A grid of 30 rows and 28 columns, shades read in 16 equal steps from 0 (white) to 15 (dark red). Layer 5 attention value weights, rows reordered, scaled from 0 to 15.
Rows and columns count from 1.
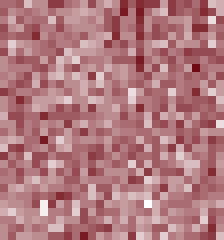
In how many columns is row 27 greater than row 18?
7
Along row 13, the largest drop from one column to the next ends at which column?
28
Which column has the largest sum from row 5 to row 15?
18
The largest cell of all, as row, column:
9, 25
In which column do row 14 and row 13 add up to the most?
3
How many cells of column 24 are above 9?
6
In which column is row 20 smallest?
23
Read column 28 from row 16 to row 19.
2 7 10 9
